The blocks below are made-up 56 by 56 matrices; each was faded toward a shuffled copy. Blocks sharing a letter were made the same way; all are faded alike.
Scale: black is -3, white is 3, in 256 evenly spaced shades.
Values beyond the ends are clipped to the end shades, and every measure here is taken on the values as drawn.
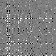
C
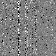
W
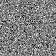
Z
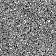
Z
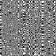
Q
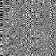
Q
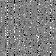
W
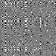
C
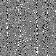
W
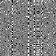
Q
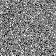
Z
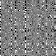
Q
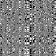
Q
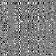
Q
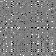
C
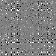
C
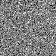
Z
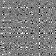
C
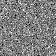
Z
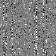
W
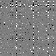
C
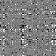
C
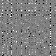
C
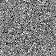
Z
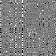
Q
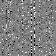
W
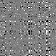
C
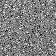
Z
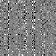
Q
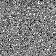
Z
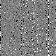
W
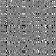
C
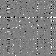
C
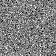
Z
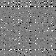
C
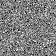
Z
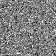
Z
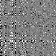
C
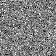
Z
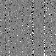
W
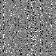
W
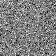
Z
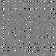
C
